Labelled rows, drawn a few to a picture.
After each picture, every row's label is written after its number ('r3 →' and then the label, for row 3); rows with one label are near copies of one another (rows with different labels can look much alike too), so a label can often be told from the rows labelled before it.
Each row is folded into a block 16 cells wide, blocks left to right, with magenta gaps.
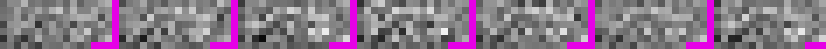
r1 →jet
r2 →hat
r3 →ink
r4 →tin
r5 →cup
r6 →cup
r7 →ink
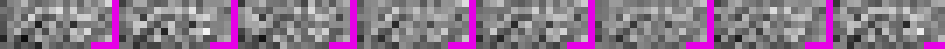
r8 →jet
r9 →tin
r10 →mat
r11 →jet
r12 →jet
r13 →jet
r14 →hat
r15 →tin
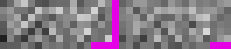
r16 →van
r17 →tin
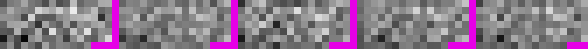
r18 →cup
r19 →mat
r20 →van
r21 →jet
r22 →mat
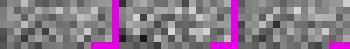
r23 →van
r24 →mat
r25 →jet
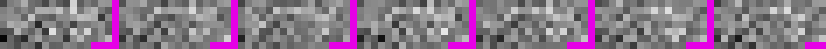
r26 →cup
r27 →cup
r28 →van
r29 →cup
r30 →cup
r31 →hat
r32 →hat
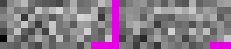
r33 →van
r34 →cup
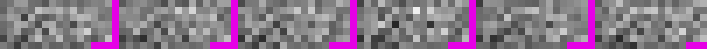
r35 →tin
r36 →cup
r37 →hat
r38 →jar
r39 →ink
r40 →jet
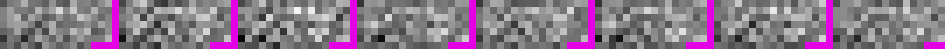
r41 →mat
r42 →van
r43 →hat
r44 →ink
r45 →van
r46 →ink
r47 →jet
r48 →cup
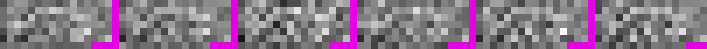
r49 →ink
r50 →tin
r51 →van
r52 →jar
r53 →tin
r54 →tin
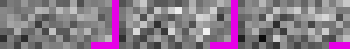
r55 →cup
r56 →van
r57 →jet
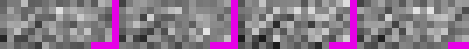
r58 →jar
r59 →ink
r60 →jet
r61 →hat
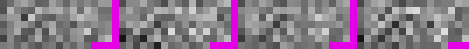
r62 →tin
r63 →cup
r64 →mat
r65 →van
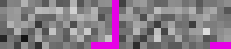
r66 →cup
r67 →tin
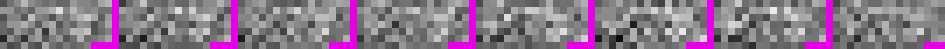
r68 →hat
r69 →hat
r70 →van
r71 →van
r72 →ink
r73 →cup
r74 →jar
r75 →tin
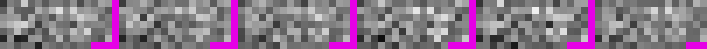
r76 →jar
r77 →mat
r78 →mat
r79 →hat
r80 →jar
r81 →jar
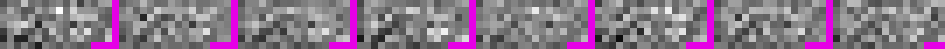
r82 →jar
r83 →tin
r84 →ink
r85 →ink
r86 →jar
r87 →hat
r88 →tin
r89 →van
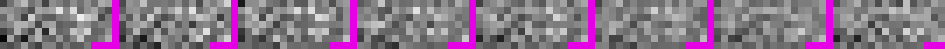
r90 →hat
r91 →jet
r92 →mat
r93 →jar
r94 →mat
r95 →jar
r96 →ink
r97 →cup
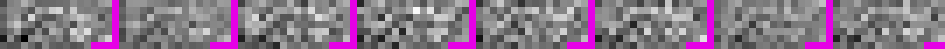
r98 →ink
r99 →ink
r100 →mat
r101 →hat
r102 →van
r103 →cup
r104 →jet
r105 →cup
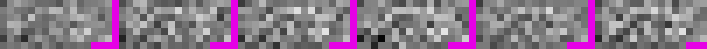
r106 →ink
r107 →van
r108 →hat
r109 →cup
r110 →tin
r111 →tin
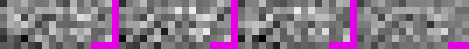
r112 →mat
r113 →hat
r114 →jar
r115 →tin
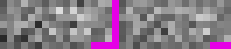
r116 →jar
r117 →tin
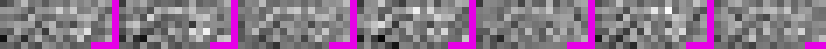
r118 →hat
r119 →ink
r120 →jet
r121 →jar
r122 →cup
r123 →hat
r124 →tin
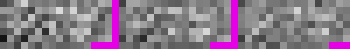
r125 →hat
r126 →ink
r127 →jar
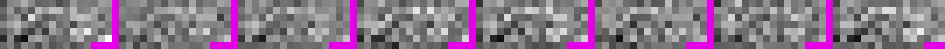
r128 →ink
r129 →cup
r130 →ink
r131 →jar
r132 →ink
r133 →cup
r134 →mat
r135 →ink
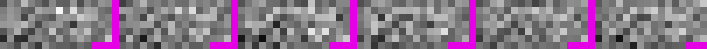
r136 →jar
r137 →hat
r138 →cup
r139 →tin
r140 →van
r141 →jet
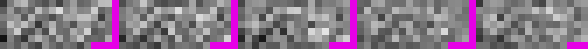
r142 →van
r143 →van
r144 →ink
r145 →tin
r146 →mat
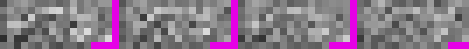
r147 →ink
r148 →tin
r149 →ink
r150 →van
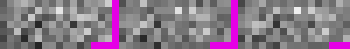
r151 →jet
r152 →jar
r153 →jar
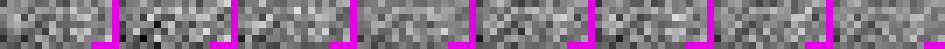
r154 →mat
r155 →jet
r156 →jar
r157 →tin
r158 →van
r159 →mat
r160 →van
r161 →van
